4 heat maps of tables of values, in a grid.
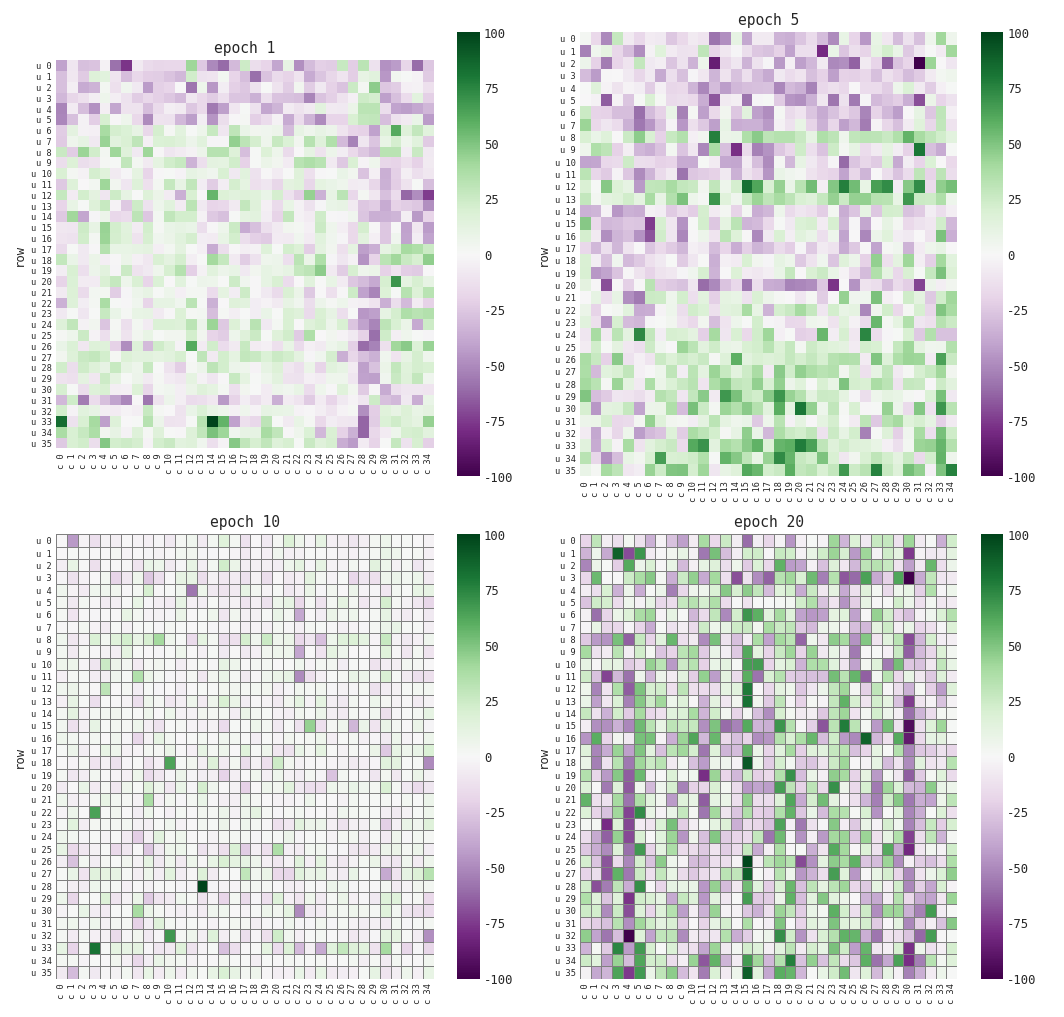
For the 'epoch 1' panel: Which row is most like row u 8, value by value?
u 28
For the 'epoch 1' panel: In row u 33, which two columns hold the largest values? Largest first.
c 14, c 0
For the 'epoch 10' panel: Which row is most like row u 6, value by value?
u 9
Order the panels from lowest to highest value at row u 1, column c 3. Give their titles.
epoch 5, epoch 10, epoch 1, epoch 20
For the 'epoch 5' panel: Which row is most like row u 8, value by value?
u 13
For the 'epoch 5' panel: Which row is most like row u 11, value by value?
u 7
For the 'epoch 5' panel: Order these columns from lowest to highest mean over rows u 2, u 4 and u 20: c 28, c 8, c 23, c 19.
c 23, c 28, c 19, c 8
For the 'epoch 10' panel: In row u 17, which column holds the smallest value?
c 30
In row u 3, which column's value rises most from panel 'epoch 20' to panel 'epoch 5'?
c 30
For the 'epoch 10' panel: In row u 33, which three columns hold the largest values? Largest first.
c 3, c 30, c 26
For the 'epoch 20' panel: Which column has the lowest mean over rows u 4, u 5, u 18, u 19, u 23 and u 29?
c 4
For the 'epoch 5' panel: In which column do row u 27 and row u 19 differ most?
c 12
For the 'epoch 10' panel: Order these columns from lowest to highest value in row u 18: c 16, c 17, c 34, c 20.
c 34, c 17, c 16, c 20
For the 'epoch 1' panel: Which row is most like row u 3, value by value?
u 1
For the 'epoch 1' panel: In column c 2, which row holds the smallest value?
u 31
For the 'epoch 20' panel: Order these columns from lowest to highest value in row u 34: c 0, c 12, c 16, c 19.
c 0, c 16, c 12, c 19
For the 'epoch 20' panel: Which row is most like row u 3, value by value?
u 16
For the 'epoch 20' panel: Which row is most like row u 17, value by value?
u 28
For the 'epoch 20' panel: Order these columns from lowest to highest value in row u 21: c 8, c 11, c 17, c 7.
c 11, c 8, c 17, c 7
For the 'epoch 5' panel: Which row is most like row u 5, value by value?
u 20
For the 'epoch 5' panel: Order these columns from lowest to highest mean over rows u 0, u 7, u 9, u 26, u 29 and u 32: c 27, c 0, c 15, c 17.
c 17, c 15, c 27, c 0
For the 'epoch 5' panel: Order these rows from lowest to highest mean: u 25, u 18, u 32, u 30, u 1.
u 1, u 18, u 32, u 25, u 30
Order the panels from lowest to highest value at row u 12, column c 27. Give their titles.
epoch 1, epoch 10, epoch 20, epoch 5
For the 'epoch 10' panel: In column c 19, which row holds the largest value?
u 8
